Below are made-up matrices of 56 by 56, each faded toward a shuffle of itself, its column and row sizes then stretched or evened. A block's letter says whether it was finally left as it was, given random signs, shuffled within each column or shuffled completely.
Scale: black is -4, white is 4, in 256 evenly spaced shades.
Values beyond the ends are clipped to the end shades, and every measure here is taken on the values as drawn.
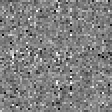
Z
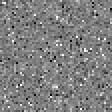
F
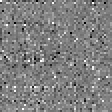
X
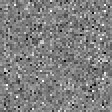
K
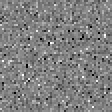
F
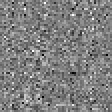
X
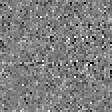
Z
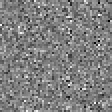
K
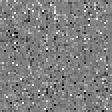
K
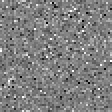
F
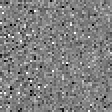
K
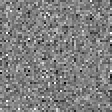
Z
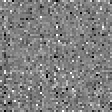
Z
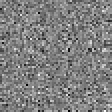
X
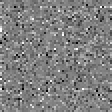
Z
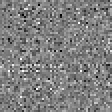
X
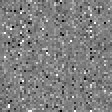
K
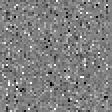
K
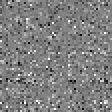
Z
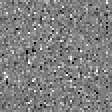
K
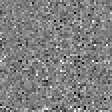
Z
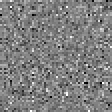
X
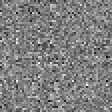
X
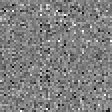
X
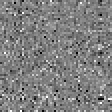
X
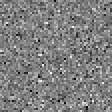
F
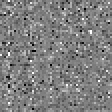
Z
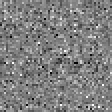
X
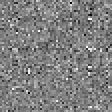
X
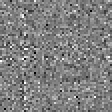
X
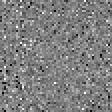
K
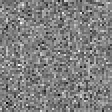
K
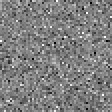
F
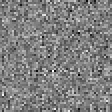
Z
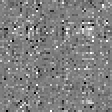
X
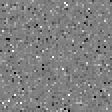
F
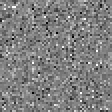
K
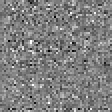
X
